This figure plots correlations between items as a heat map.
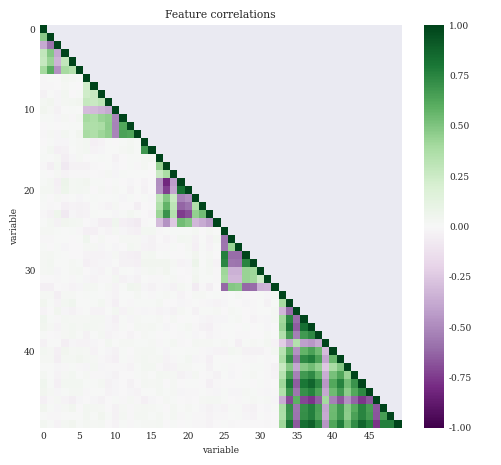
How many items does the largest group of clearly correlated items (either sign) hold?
17
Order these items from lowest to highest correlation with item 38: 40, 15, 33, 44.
15, 33, 40, 44
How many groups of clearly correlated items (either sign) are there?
6
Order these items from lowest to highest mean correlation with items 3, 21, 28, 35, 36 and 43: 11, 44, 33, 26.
26, 11, 33, 44
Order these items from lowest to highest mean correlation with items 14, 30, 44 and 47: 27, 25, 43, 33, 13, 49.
27, 13, 25, 33, 43, 49
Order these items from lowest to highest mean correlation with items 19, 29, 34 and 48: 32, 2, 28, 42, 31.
32, 2, 31, 28, 42
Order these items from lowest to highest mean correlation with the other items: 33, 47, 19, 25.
19, 25, 33, 47
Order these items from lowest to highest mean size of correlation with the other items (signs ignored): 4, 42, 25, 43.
4, 25, 42, 43
